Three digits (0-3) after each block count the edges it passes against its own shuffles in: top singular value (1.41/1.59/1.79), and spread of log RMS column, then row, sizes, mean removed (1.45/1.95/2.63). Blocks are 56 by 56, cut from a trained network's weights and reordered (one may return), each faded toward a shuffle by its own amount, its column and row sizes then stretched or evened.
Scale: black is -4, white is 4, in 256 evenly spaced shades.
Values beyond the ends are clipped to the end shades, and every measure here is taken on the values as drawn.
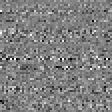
1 0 3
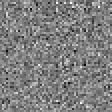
0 1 1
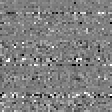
0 1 3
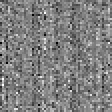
2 2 0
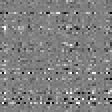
2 2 3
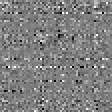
1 2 3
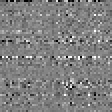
3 1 3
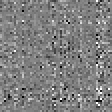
0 3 2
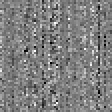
2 3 0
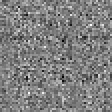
1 1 1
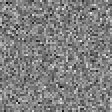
0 0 0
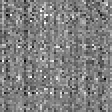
3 1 2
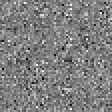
0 2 0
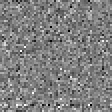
1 2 1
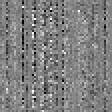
3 3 0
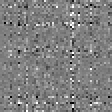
2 3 2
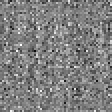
0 0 2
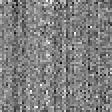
3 1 1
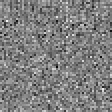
0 1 0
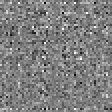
2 2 2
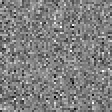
0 2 0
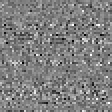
0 0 3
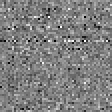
1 1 2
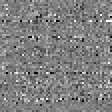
0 1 3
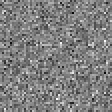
1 1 1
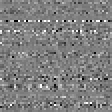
1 0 3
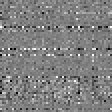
1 1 3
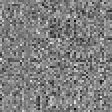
3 2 0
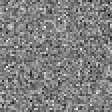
0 1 0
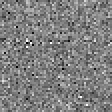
0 1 0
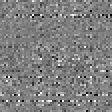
0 1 3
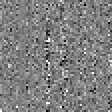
0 3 0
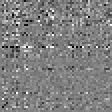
2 2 3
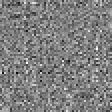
2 1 1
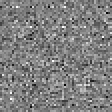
0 1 2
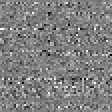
0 0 3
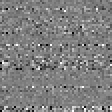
0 1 3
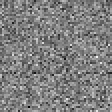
1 0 0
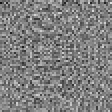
3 0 1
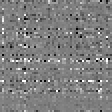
1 2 3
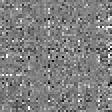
1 3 2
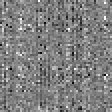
2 2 2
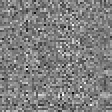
1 2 0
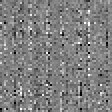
1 3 2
